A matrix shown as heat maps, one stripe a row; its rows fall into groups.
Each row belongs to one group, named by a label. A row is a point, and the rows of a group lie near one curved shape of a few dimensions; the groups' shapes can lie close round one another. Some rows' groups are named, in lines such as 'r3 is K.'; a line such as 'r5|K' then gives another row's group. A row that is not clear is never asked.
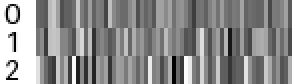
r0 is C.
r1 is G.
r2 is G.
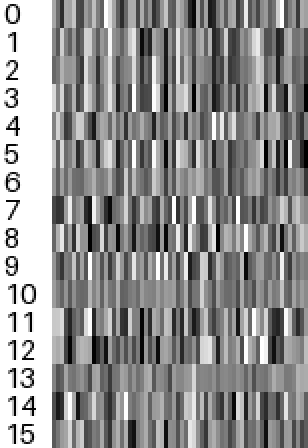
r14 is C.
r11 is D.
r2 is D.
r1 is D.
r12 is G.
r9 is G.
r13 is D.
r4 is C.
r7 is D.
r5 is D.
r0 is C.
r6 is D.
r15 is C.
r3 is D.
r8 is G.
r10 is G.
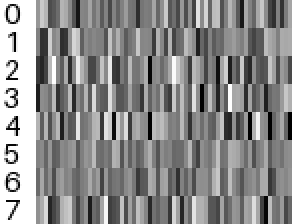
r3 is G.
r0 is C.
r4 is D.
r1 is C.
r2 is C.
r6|C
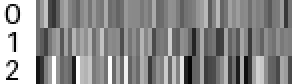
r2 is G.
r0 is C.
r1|G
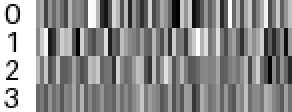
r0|C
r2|D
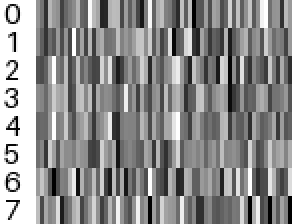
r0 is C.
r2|C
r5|D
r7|D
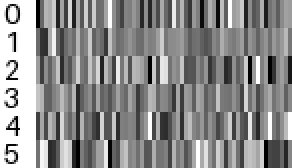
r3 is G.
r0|G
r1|C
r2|D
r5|C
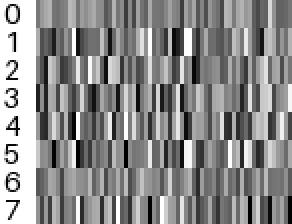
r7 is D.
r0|D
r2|C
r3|D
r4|D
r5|G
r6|G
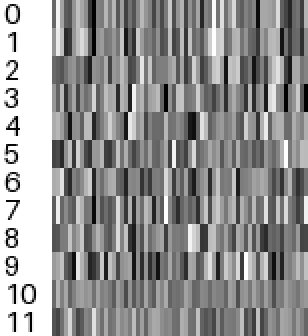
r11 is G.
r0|C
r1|C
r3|D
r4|C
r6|D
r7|D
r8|C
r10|D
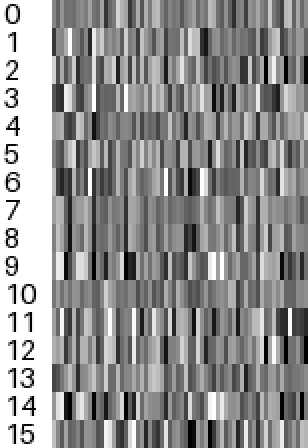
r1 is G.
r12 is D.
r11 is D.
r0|C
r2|D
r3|C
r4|G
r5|G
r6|G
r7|C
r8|C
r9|C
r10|C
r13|G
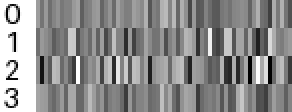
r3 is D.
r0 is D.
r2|D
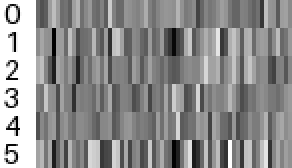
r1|C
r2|C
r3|G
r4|D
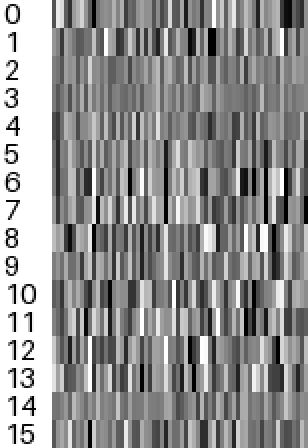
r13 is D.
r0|C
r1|C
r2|G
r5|D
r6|D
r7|D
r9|D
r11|G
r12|G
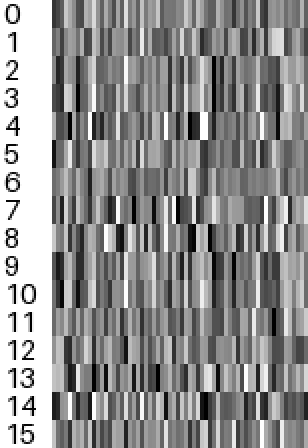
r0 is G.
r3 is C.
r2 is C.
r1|D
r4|G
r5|G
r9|C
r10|C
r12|D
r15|G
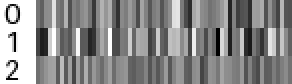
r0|C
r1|C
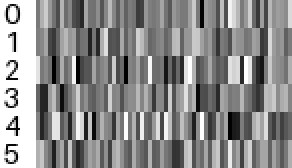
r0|G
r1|C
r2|G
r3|C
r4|G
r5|C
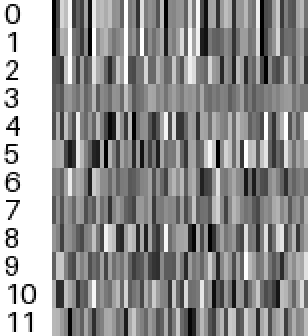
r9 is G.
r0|G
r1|G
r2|C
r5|G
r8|C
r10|C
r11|C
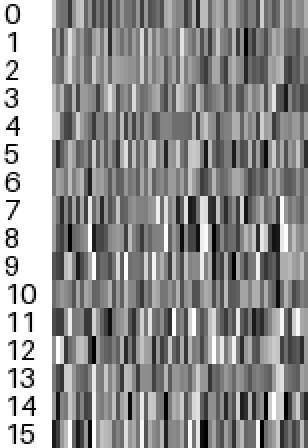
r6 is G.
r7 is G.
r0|G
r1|G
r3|D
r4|G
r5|D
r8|G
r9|C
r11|D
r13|C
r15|G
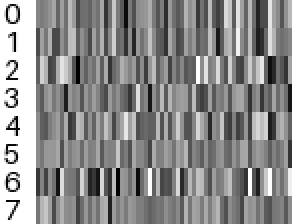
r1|D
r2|C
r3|D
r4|D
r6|D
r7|C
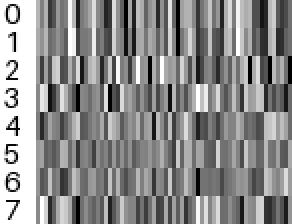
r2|D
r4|C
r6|C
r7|C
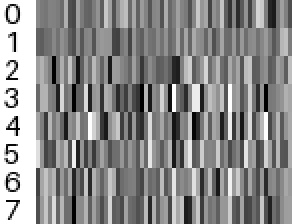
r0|D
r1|D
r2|C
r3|G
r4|C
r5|G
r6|G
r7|G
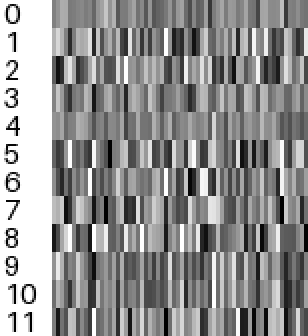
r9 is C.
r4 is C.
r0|C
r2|C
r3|C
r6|G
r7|C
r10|C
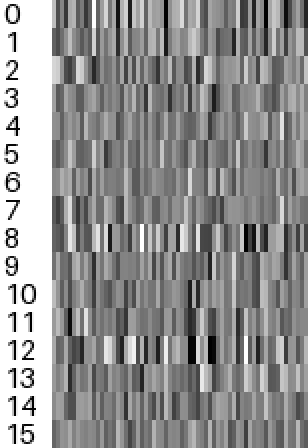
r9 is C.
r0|D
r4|C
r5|D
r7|C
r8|G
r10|G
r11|C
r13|G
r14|D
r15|C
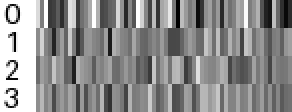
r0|D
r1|C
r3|D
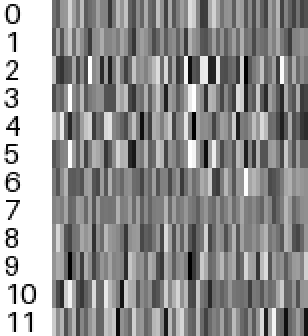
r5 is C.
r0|C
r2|G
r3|C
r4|D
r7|D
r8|D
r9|C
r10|C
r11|D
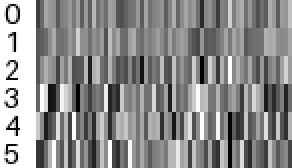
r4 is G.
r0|G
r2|G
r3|C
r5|C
